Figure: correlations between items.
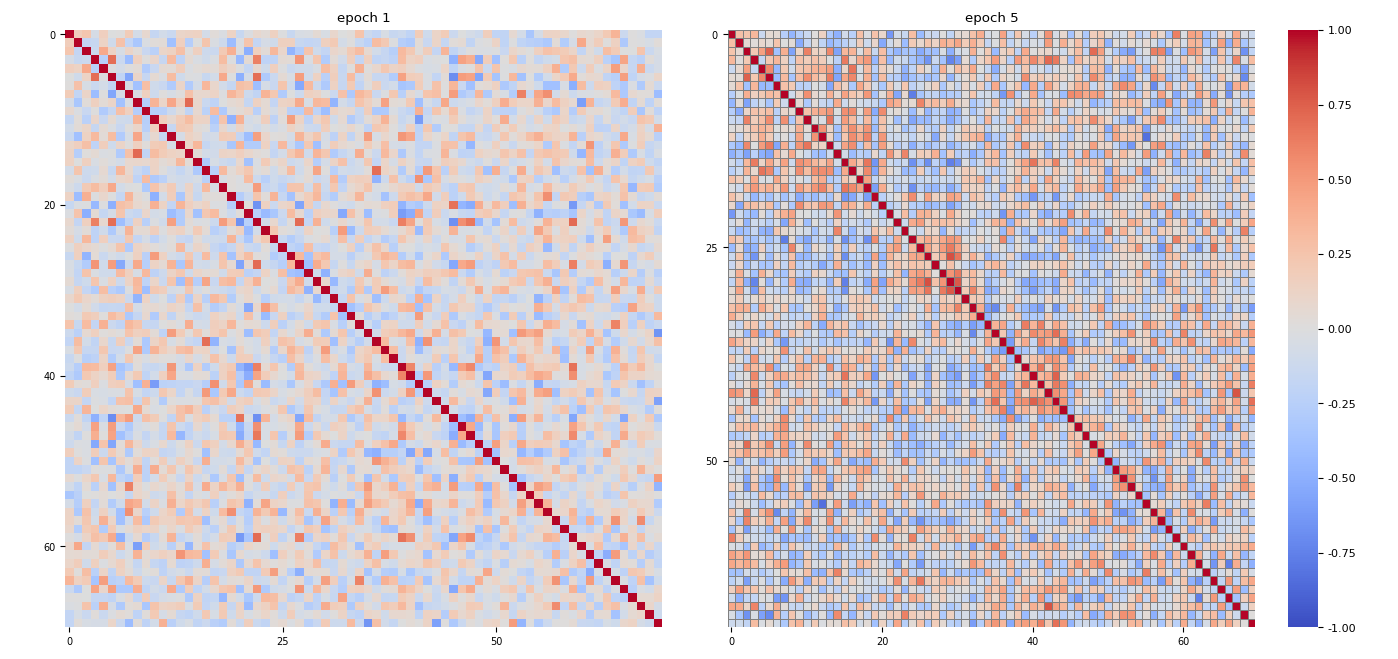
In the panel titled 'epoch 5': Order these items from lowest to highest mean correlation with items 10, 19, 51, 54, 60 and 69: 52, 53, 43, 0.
0, 52, 53, 43
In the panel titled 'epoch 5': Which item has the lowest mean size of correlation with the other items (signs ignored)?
31
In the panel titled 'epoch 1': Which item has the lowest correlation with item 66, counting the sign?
18
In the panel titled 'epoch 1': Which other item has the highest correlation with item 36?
16
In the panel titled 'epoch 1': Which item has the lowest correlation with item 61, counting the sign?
63
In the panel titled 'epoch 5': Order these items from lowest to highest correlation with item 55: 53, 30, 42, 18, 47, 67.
18, 53, 30, 42, 67, 47
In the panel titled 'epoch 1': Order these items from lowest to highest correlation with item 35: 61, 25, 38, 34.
34, 25, 38, 61
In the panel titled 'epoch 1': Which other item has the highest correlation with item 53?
7
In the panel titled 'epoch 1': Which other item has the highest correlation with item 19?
56
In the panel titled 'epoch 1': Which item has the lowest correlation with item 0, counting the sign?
54
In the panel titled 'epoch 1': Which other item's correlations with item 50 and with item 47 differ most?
22
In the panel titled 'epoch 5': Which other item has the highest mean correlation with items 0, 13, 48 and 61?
2
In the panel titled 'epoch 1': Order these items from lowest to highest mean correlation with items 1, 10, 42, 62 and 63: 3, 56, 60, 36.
3, 56, 60, 36
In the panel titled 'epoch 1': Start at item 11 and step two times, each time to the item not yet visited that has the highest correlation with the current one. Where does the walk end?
52
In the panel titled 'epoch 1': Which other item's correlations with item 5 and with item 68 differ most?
45
